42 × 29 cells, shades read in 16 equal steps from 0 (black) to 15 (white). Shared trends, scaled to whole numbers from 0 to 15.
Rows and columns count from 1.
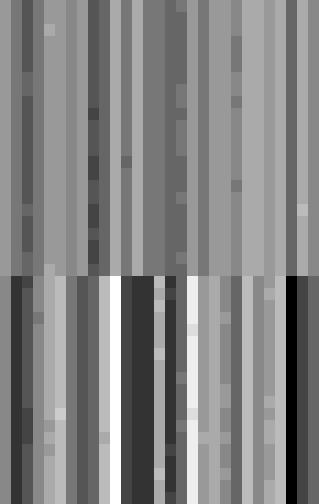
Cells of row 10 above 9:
6
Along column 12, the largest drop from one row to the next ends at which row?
24
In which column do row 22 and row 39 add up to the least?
27
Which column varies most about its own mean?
13
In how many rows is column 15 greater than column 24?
19
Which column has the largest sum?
11
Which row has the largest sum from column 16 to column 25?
37
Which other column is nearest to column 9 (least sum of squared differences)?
3
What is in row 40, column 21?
9
